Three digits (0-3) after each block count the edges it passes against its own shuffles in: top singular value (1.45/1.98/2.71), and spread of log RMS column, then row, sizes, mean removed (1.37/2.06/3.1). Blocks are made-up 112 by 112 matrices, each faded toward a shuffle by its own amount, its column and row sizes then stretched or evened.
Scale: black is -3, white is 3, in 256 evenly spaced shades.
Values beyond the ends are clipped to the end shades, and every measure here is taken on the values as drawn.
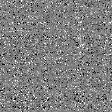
0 2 2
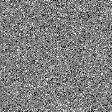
1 1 1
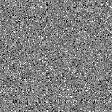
1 1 1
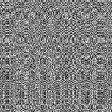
3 2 0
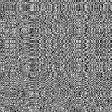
3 2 1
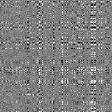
3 3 3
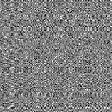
3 1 2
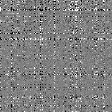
2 3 3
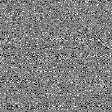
1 0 3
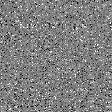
2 1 1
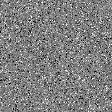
0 1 1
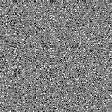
2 1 0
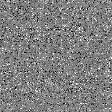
0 0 2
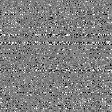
2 1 3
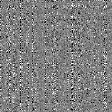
2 3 2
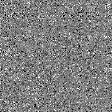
0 2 2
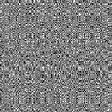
3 2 2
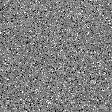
1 0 0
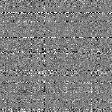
2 2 3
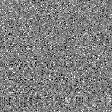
2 0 1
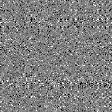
2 1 2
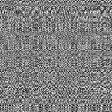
3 1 3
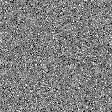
1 0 0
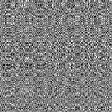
3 1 2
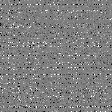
1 1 3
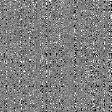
1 3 2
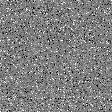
0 0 1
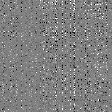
2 3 2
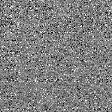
1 1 2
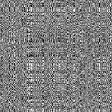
3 3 1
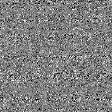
0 1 3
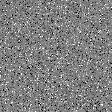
0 1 0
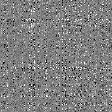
1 3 2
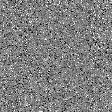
1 1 0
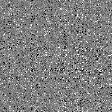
0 2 2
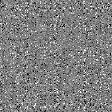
2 2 1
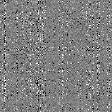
1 3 2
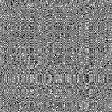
3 1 0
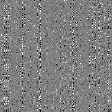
2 3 0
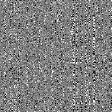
1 3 1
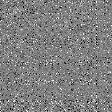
1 2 2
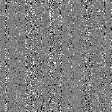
0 3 1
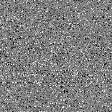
0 0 2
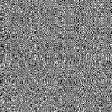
3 2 0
